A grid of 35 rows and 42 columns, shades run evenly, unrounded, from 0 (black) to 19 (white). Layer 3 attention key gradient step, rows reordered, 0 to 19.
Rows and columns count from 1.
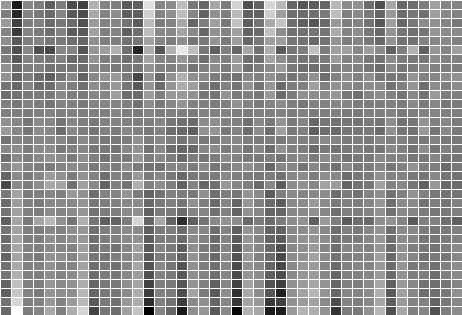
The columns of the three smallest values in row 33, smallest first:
26, 22, 14
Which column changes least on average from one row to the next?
27
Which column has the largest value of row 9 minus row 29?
17
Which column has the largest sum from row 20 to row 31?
2
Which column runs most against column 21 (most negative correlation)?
1
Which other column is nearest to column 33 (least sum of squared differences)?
3
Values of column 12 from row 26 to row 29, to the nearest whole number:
10 10 10 10
